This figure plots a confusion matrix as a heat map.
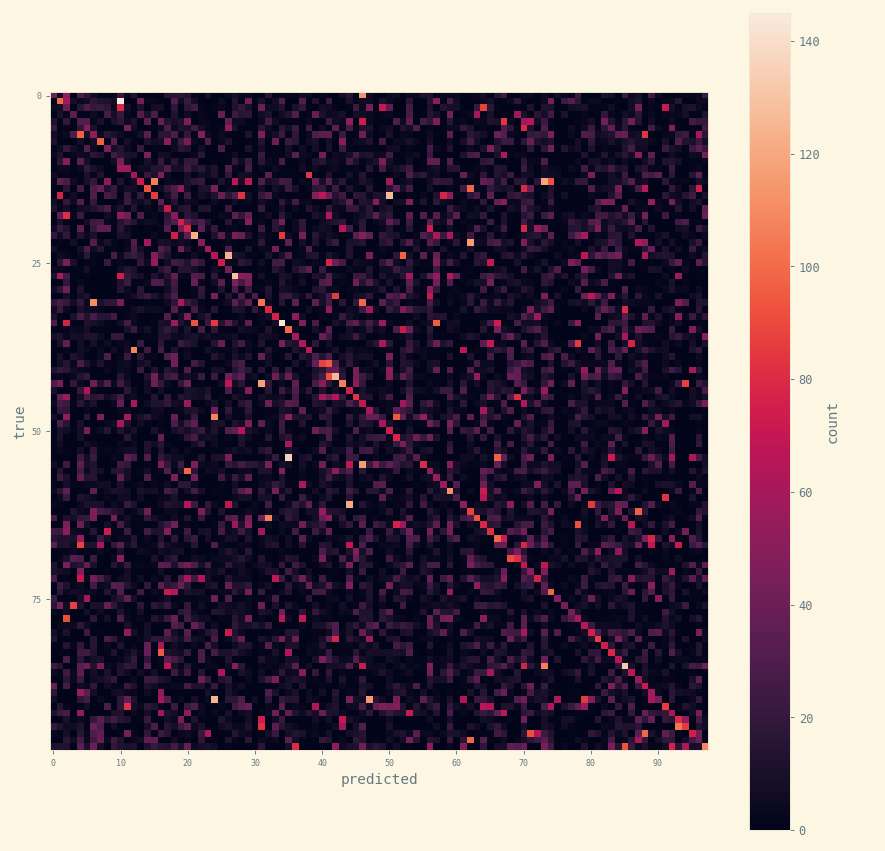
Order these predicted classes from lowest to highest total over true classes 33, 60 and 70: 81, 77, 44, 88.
77, 81, 88, 44
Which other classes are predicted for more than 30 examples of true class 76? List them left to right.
1, 3, 8, 31
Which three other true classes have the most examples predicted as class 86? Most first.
37, 64, 72
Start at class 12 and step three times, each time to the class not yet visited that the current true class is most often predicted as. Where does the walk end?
44
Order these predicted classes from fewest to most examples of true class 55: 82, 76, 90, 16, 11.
76, 82, 11, 90, 16
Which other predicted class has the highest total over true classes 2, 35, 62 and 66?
87
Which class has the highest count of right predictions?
34
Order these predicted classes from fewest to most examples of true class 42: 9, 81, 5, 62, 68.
9, 62, 5, 81, 68
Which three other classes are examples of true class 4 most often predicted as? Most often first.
67, 46, 71
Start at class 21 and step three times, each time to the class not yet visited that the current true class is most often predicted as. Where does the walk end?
18
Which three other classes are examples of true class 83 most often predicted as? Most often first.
16, 35, 14
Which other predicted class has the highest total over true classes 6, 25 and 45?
41
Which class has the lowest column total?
30
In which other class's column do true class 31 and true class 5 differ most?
6
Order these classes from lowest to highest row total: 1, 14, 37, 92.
1, 37, 92, 14
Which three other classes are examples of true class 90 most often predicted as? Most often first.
24, 47, 79
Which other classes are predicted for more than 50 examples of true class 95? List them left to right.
23, 71, 72, 88
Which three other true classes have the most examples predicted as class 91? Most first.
60, 2, 49
